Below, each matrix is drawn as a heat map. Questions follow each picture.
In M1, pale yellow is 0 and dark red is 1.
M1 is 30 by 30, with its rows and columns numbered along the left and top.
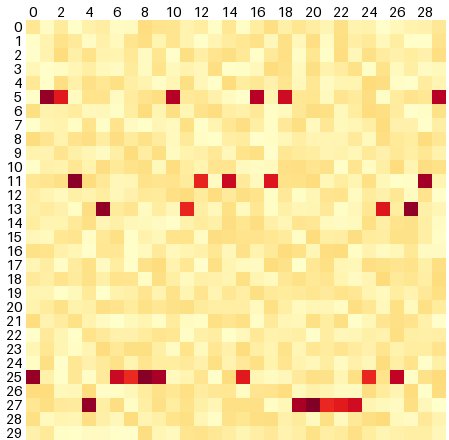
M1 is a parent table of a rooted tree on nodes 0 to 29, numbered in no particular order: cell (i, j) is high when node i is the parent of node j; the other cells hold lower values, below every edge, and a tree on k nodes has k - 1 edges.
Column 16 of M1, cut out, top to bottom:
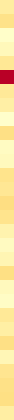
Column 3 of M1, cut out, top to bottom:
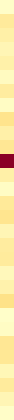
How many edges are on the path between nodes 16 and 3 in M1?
4
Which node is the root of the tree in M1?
13
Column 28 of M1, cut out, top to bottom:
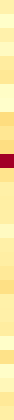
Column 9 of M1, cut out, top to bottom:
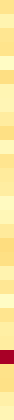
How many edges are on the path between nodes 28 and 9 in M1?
4
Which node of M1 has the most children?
25
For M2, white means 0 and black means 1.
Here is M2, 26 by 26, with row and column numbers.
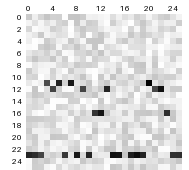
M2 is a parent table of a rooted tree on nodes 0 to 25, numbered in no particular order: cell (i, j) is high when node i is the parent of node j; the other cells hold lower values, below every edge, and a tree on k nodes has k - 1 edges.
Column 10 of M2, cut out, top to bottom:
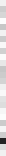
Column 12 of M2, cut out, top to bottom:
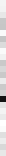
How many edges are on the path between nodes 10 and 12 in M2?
3
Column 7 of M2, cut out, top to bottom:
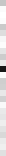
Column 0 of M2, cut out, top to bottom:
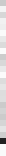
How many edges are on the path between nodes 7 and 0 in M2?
4
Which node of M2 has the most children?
23
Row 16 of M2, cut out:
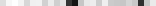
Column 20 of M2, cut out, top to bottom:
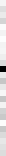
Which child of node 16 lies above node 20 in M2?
11
